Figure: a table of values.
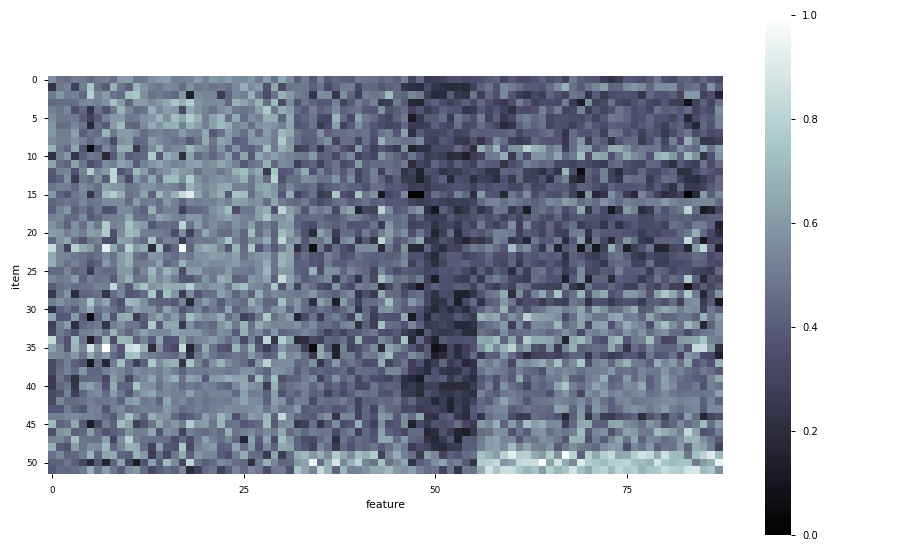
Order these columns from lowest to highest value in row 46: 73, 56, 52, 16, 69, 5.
52, 73, 56, 16, 5, 69
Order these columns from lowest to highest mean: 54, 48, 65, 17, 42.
54, 48, 42, 65, 17
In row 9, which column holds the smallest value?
5
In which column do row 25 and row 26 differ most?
83
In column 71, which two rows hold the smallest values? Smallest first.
22, 15
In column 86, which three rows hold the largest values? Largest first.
49, 51, 50
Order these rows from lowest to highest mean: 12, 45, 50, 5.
12, 5, 45, 50
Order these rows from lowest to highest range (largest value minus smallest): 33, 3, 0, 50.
0, 33, 3, 50
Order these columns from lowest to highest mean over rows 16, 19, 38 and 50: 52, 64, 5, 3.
52, 5, 3, 64
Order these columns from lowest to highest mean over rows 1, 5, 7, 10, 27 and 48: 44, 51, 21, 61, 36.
51, 36, 44, 61, 21
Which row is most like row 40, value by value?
1
